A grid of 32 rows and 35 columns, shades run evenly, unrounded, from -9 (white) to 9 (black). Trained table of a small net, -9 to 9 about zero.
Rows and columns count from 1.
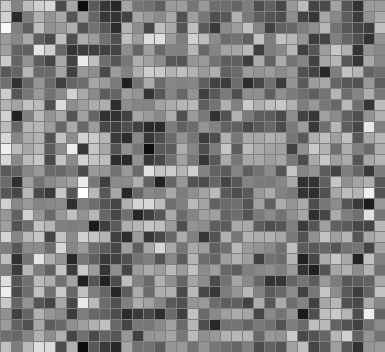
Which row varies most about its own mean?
18
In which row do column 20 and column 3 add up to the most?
30
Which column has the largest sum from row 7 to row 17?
11
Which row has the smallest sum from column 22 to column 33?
10
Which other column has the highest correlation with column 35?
1
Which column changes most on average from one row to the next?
8
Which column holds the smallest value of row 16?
14
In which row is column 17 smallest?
7
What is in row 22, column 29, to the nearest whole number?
-1
